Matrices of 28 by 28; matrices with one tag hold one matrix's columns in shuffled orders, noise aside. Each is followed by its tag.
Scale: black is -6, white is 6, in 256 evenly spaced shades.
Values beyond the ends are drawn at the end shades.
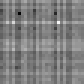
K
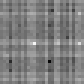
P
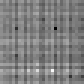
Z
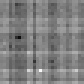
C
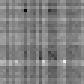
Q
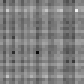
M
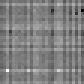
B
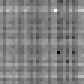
M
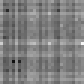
P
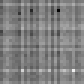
B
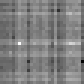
P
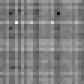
K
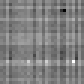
Q
